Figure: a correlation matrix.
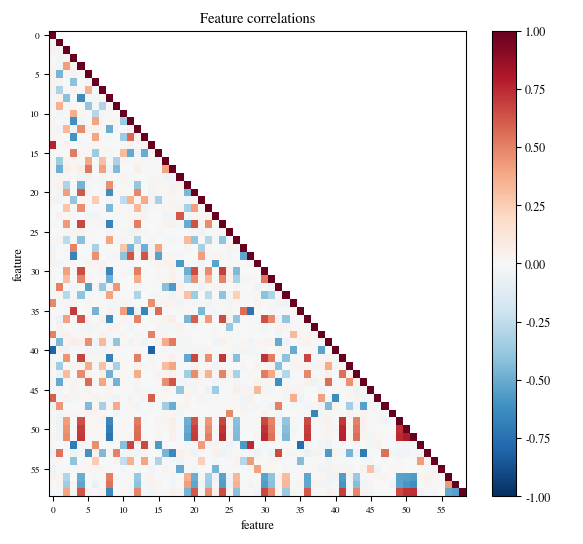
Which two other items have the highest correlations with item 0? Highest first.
14, 46
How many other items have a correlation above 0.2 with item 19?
5
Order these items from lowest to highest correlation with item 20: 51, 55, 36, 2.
55, 2, 36, 51
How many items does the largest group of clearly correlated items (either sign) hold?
21
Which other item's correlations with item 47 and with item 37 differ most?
48
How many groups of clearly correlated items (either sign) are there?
6
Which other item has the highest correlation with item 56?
8
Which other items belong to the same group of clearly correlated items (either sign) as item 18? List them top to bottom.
23, 29, 45, 55
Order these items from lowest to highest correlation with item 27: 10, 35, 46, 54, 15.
54, 46, 10, 15, 35
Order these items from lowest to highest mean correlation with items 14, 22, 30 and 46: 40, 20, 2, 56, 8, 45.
40, 8, 56, 45, 2, 20
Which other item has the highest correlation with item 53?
32
